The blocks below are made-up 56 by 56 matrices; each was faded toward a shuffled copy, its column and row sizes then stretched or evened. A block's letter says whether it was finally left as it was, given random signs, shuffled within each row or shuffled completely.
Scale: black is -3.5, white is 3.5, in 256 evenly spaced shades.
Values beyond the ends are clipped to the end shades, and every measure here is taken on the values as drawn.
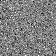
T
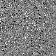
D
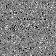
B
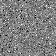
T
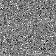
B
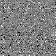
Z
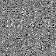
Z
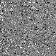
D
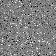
B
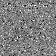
B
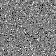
T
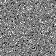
T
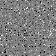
D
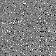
D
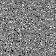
B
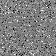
B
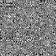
Z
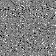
D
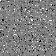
D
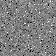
T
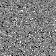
B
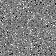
T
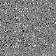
D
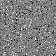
B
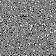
B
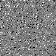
B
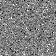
T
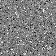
T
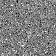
T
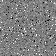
T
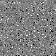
Z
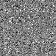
B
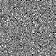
Z
